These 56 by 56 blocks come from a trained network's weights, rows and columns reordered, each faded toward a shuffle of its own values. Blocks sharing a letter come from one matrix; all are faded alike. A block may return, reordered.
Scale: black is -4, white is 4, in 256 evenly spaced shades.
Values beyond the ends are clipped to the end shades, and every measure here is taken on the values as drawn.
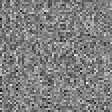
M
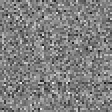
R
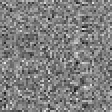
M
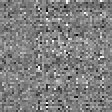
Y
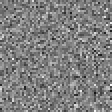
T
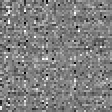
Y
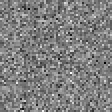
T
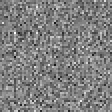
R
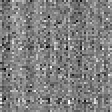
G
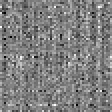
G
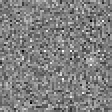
R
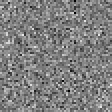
T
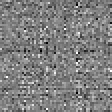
Y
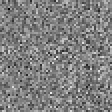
M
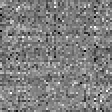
Y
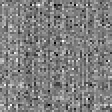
G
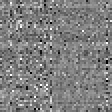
Y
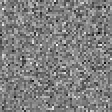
T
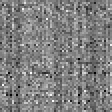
G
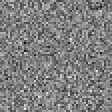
M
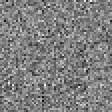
T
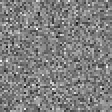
T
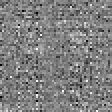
Y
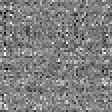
Y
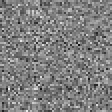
R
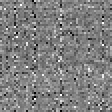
Y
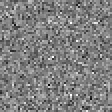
R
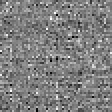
Y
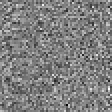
M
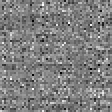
Y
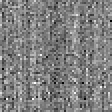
G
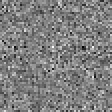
R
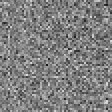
M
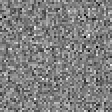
T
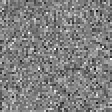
T
